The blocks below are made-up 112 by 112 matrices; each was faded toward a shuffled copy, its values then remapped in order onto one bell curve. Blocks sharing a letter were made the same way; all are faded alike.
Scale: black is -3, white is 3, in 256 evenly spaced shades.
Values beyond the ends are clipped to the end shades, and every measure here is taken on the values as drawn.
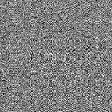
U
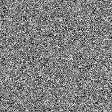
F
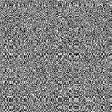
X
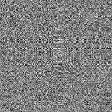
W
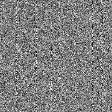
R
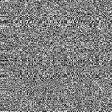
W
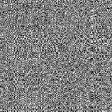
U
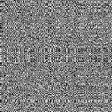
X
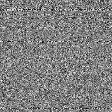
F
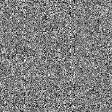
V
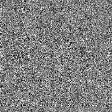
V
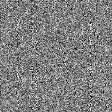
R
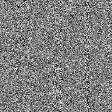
R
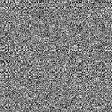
W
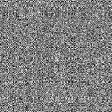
W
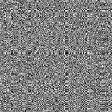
X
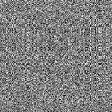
U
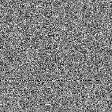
F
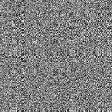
U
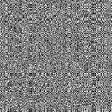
X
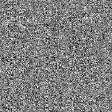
V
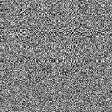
W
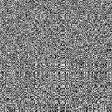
U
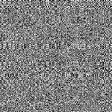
W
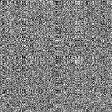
U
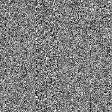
R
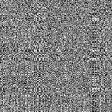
U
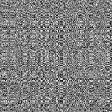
X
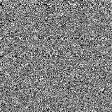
F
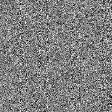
R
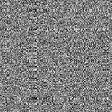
U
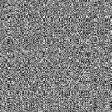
U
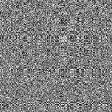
W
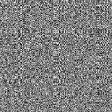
U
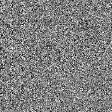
V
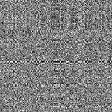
W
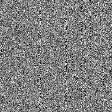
R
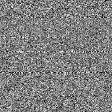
F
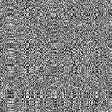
X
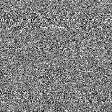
F
